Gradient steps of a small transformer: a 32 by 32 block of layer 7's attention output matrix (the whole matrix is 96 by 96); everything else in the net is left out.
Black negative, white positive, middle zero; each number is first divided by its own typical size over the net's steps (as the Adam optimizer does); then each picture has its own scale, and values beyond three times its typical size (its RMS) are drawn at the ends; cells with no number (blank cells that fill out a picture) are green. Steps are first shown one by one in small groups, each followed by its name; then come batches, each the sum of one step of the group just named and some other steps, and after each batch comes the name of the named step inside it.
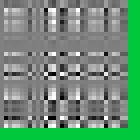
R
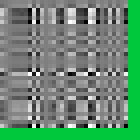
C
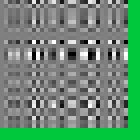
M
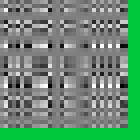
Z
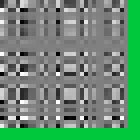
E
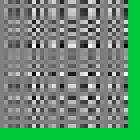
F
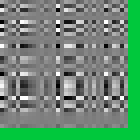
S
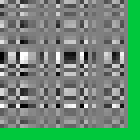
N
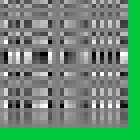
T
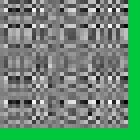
Z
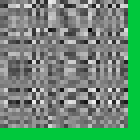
M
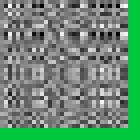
T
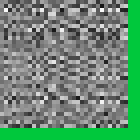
F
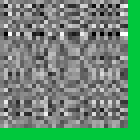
T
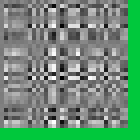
R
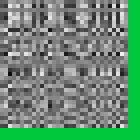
T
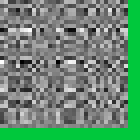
Z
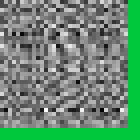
S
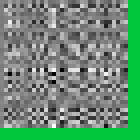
R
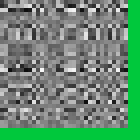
E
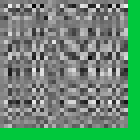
M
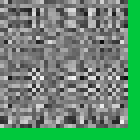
C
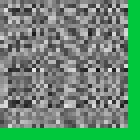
Z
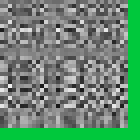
S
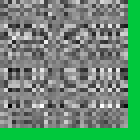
T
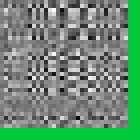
R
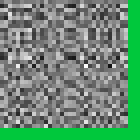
N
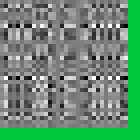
Z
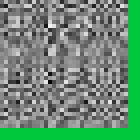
E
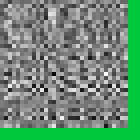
R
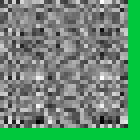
S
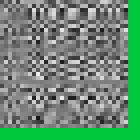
F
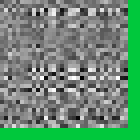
R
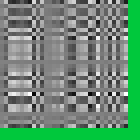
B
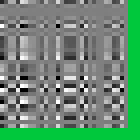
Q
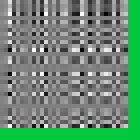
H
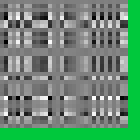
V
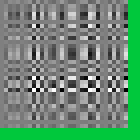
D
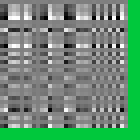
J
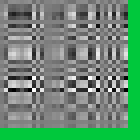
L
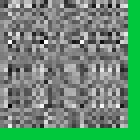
H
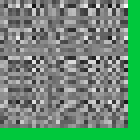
B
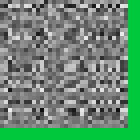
B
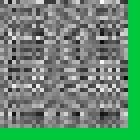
D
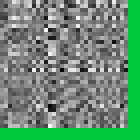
J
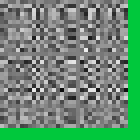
D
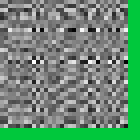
B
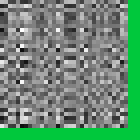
B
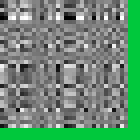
J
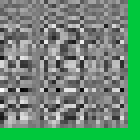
Q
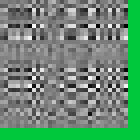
L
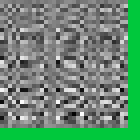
Q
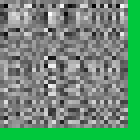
J
